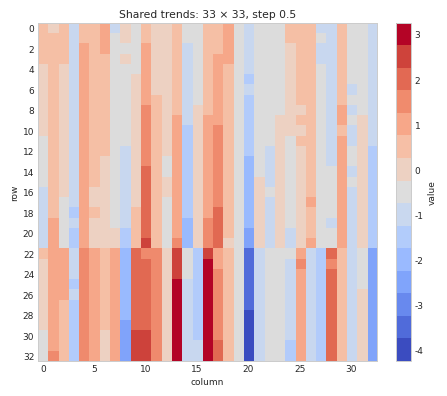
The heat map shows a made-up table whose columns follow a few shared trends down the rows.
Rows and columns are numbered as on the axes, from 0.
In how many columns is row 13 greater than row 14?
1
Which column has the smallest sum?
20
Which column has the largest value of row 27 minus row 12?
28
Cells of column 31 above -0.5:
20
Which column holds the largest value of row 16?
10
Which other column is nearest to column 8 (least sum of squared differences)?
32
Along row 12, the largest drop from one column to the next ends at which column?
14
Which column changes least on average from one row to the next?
19
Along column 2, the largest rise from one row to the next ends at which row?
22
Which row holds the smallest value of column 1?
0
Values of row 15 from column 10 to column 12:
2 0.5 0
